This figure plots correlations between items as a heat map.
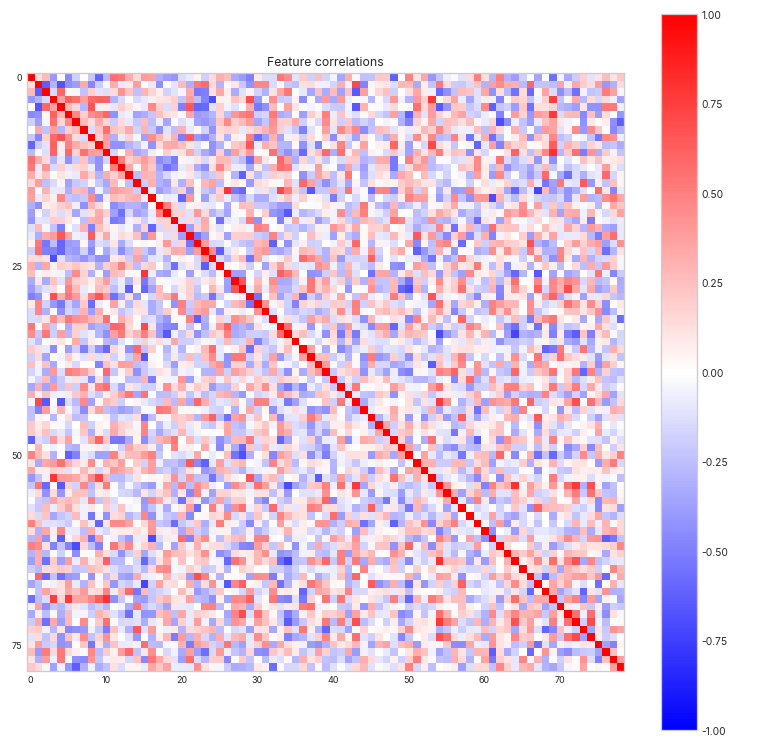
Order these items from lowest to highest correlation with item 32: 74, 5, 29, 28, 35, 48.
35, 74, 48, 29, 28, 5
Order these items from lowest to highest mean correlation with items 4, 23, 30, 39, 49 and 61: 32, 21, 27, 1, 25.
25, 21, 32, 27, 1
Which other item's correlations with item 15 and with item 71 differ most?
28
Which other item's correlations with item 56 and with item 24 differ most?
3
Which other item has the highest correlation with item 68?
13
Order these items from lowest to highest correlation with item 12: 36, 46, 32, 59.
36, 46, 32, 59
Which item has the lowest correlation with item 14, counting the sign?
68
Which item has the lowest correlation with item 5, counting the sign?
50
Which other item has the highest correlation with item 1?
43
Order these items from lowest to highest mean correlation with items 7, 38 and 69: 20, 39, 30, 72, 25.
30, 20, 25, 72, 39
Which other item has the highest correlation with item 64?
54
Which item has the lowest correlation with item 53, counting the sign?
38
